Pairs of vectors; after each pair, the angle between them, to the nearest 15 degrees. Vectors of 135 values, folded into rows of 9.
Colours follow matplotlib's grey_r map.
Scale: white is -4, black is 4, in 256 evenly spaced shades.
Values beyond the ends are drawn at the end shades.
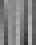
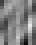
45 degrees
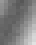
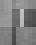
105 degrees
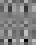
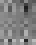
30 degrees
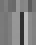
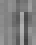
150 degrees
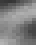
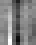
75 degrees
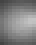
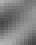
90 degrees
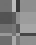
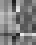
150 degrees
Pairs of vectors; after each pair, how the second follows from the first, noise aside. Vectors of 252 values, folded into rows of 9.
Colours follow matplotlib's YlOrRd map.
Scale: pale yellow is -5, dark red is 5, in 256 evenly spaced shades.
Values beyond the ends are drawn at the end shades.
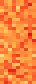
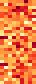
wrapped around, negated, scaled up.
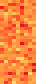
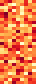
negated, scaled up.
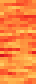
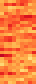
copied.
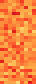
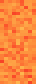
shrunk.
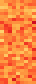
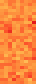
shrunk.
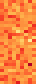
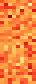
shuffled.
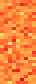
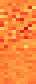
wrapped around, partly zeroed.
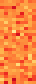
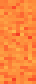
shrunk.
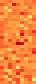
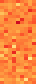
wrapped around, partly zeroed.
